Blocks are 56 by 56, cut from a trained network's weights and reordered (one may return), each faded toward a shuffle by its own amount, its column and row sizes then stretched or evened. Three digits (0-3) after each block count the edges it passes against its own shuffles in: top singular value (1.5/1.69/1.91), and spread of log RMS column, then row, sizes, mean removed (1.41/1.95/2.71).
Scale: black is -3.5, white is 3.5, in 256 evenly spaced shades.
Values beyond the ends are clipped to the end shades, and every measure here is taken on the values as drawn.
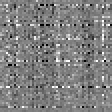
3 1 3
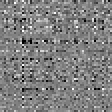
3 2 3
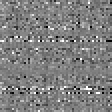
1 0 3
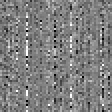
2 3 0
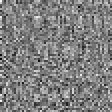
3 1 1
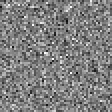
0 0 0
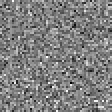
0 0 0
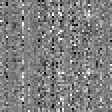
0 3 1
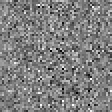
1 2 1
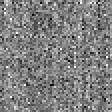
0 0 1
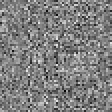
3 2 0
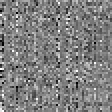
2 3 0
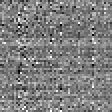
1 2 0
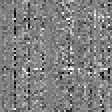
1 3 1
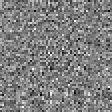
2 2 1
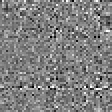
1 2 2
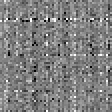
3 2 2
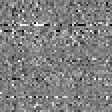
0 1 3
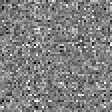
1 1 2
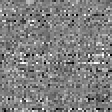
1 1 3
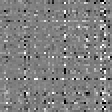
1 3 3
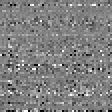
0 1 3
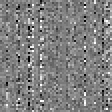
0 3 0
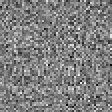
3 1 0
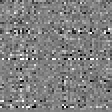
0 2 3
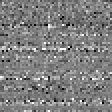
0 0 3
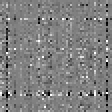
2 3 2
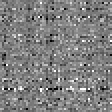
1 1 3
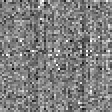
1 0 1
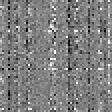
3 3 2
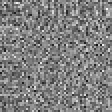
3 1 0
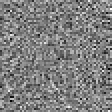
3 1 0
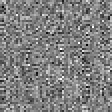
3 2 0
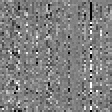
2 3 0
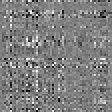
3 3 3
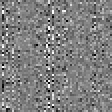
2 3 1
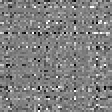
1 2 3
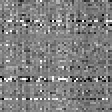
3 0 3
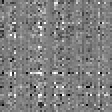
2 3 2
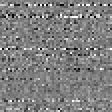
1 0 3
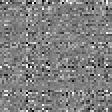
2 2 3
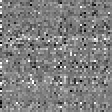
0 2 2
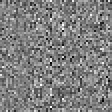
3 2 0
